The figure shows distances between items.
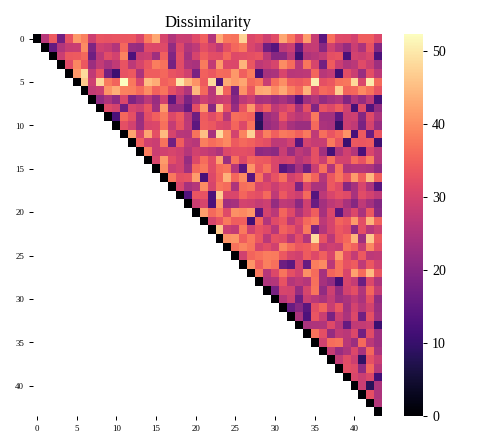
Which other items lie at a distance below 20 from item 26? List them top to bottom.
15, 31, 32, 34
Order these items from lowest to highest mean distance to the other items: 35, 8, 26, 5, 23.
8, 35, 26, 23, 5
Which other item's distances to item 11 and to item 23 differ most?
5
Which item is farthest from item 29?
6
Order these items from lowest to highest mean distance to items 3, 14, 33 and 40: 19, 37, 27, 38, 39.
19, 39, 38, 37, 27
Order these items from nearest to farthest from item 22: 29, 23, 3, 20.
3, 29, 20, 23
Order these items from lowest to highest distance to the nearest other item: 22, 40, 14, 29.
40, 22, 29, 14
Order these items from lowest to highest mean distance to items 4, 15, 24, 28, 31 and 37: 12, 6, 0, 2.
2, 12, 0, 6
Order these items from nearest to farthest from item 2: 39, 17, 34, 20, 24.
39, 17, 34, 20, 24
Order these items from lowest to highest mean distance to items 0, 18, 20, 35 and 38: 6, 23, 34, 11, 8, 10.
10, 8, 11, 34, 6, 23
